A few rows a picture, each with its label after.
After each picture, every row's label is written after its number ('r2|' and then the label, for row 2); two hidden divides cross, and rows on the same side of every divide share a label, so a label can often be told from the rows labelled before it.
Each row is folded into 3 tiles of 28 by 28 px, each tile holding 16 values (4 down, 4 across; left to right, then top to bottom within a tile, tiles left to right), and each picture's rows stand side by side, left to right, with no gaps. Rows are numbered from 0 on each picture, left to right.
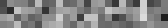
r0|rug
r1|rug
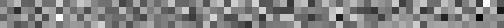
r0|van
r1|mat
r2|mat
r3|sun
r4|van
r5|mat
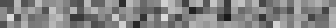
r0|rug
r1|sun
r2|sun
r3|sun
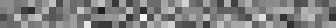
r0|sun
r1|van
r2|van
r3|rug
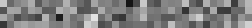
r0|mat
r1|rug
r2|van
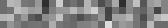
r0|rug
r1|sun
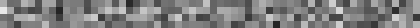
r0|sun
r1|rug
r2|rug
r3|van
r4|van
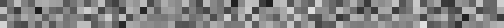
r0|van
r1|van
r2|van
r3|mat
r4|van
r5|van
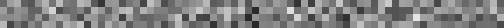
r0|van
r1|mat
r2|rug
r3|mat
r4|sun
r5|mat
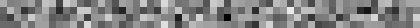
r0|sun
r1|van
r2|sun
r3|mat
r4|sun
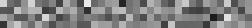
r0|mat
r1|mat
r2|van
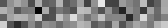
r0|van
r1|van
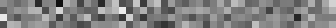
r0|mat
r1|mat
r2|mat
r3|van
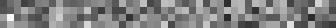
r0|rug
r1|van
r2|mat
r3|mat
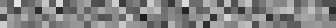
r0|van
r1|mat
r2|van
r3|rug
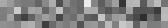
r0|mat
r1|sun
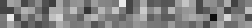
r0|rug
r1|rug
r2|van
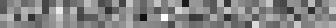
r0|rug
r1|sun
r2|mat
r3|van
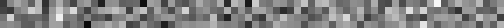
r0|rug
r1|mat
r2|mat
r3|sun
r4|rug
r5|van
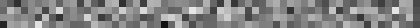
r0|mat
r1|mat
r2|rug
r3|van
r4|mat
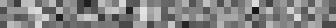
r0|mat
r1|rug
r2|van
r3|mat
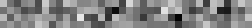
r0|sun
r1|sun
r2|sun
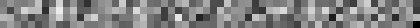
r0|rug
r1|rug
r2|rug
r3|rug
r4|mat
